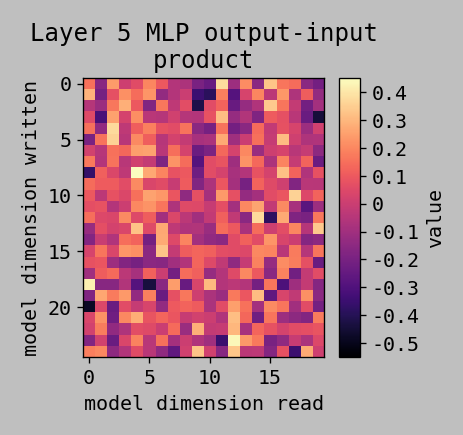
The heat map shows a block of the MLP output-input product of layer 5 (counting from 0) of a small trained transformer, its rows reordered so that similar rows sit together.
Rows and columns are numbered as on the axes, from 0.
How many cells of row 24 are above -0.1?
14
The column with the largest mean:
4
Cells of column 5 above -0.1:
20
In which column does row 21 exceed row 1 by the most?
12
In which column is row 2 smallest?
9
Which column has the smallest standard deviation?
8
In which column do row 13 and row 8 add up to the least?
0
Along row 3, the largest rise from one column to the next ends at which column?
2
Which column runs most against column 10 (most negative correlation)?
5
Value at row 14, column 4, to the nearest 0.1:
0.1
